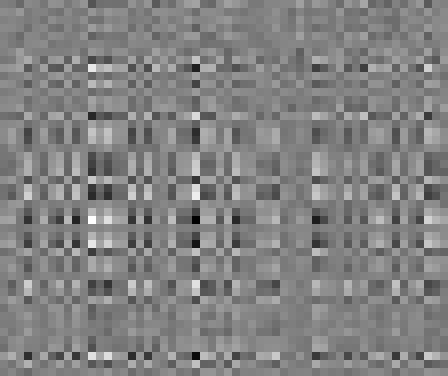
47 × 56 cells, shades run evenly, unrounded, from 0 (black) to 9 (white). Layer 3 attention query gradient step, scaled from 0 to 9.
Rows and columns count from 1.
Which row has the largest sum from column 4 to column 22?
9
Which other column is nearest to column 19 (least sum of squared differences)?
17
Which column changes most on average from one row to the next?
25
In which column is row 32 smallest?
12
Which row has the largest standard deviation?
28
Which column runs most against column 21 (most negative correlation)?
45
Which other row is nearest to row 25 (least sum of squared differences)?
36
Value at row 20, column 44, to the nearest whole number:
5
